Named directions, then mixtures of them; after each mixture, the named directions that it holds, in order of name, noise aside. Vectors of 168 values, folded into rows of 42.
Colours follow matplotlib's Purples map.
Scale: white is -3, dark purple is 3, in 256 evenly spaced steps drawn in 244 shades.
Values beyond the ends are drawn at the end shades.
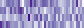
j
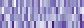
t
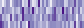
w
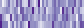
t, w.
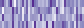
t, w.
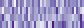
t.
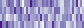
j, t.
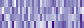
t.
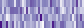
j, t.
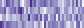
j.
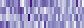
j.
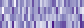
t.
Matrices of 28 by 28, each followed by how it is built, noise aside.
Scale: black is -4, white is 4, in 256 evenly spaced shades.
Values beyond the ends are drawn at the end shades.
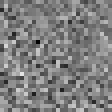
lower triangular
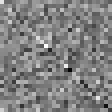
diagonal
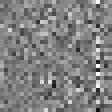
uneven columns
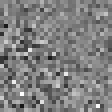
lower triangular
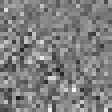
lower triangular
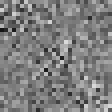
block diagonal
